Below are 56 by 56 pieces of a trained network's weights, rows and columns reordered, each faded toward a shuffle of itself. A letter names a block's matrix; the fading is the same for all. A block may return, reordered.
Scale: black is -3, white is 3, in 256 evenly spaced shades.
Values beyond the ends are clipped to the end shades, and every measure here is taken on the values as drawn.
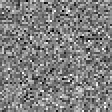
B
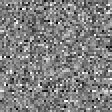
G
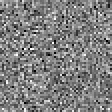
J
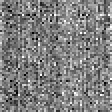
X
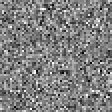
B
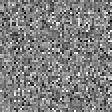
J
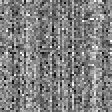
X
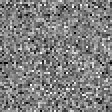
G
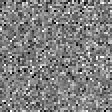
G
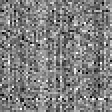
X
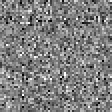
J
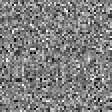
B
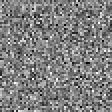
B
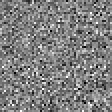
J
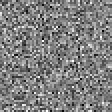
J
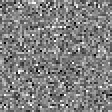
G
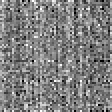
X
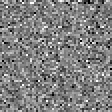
G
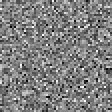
J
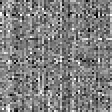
X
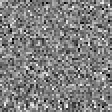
J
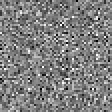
J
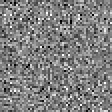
J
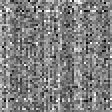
X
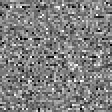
G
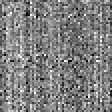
X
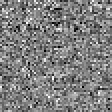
J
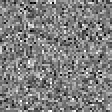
J
